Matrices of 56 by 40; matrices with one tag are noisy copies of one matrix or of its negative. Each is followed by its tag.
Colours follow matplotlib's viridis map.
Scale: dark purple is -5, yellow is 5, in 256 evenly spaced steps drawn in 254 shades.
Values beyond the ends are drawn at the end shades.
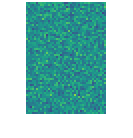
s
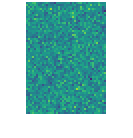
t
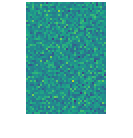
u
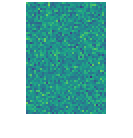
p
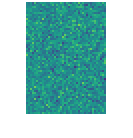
p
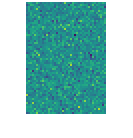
s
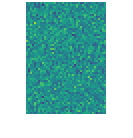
t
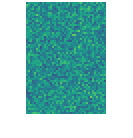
t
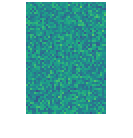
p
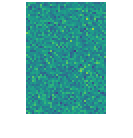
u
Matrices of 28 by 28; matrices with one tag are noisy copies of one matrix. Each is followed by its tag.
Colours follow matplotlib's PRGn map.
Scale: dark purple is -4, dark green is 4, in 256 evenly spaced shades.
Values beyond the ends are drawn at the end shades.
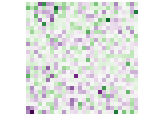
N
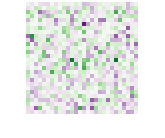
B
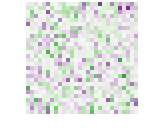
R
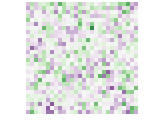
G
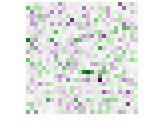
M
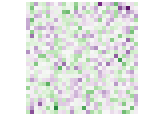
R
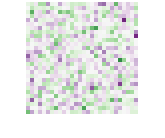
R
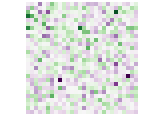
B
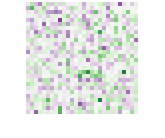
M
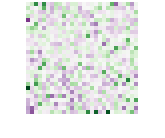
N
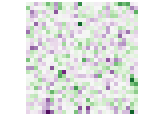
G
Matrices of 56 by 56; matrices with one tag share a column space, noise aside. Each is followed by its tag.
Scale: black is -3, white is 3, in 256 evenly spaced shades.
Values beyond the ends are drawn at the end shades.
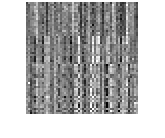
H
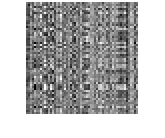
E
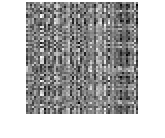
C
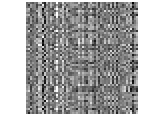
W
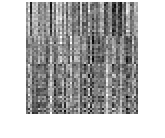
H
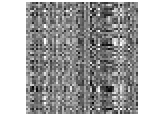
W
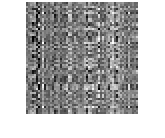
E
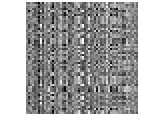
W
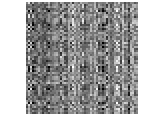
C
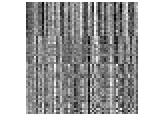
H
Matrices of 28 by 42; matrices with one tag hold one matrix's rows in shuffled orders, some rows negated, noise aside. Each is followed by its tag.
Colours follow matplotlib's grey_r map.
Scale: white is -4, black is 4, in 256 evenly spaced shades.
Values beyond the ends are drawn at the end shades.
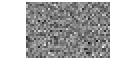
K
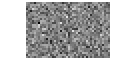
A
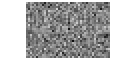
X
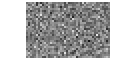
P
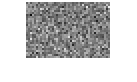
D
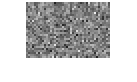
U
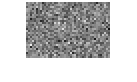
D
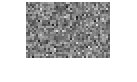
U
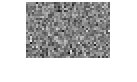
D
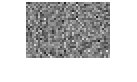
P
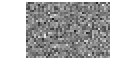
K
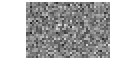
D
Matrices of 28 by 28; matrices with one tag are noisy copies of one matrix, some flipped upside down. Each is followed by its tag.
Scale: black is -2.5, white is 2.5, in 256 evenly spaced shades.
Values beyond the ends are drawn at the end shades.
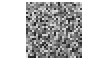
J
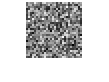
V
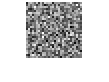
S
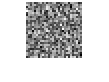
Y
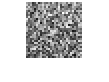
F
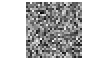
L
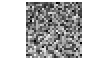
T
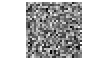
S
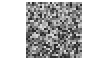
F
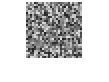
Y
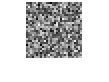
V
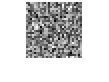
Y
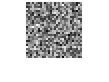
L
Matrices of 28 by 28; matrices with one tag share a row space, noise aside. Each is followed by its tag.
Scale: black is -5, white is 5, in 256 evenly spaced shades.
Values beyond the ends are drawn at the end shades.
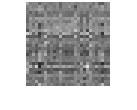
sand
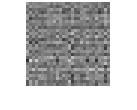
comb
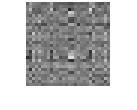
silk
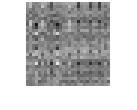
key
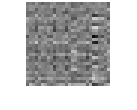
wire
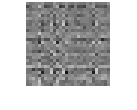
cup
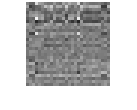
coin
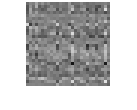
comb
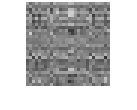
silk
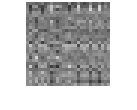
key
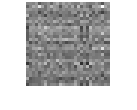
sand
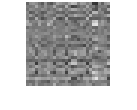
wire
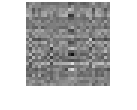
silk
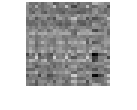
wire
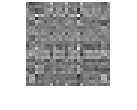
coin
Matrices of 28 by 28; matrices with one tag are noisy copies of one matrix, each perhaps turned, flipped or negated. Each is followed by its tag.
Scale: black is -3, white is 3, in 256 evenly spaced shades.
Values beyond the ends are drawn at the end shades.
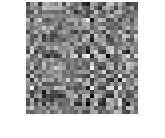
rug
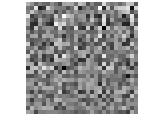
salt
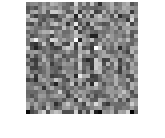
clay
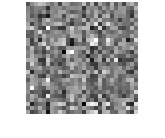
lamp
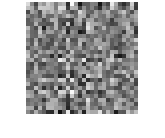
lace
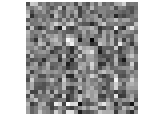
lamp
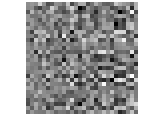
salt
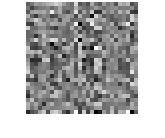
clay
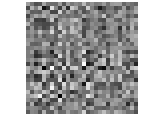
rug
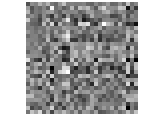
lamp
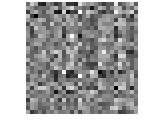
lamp
